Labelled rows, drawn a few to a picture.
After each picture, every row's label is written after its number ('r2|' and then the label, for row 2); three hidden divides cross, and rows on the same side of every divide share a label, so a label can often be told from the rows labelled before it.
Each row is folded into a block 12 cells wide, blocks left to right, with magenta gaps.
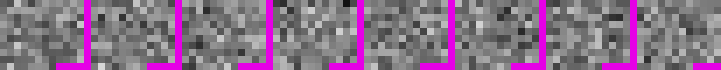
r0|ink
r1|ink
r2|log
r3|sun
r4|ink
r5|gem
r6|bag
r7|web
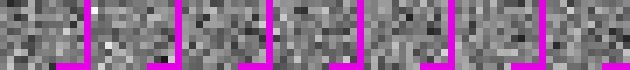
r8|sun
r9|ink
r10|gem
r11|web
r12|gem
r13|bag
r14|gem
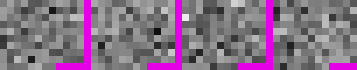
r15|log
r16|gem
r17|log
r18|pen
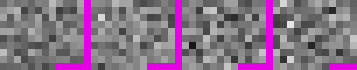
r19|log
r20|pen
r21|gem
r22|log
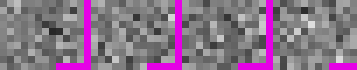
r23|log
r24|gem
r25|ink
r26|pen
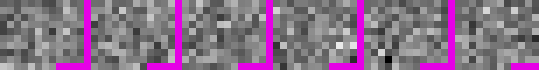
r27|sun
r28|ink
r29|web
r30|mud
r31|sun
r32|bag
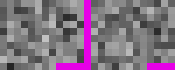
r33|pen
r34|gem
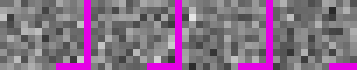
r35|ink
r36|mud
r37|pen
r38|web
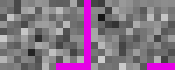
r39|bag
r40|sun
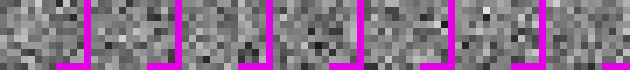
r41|bag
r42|pen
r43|ink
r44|web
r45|pen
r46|gem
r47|web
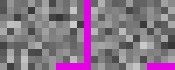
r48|pen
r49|ink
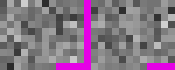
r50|pen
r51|pen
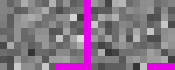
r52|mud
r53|pen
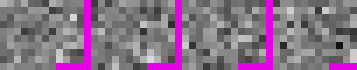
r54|mud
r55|pen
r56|gem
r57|gem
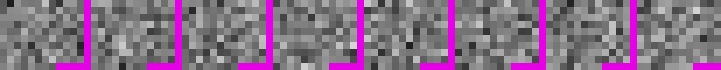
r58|bag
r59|web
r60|log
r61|mud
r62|web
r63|pen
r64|sun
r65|bag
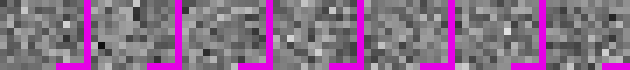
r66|bag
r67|gem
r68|bag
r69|bag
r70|log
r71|bag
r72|pen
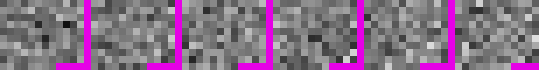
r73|ink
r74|pen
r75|log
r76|gem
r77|pen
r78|mud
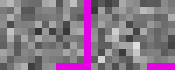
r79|web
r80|bag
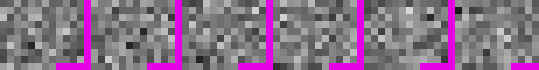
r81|sun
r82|log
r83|bag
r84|web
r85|pen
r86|pen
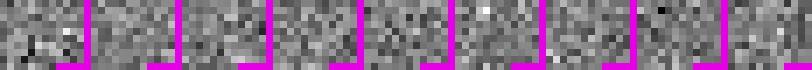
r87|sun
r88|gem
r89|pen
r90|sun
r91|pen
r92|sun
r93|bag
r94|log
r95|bag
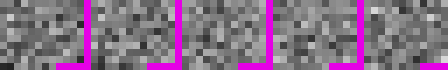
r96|pen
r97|web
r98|log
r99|bag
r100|ink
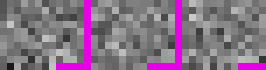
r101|pen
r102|gem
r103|web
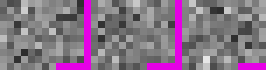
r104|bag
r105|web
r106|web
